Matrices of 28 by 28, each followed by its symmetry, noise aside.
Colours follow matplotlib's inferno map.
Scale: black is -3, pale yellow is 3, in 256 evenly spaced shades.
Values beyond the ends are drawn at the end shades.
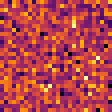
antisymmetric.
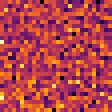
antisymmetric.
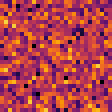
symmetric across the other diagonal.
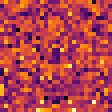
mirrored left to right.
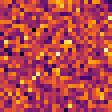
symmetric across the other diagonal.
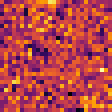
no symmetry.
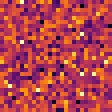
antisymmetric.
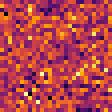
no symmetry.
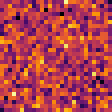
symmetric.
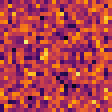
mirrored top to bottom.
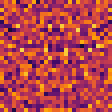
mirrored left to right.
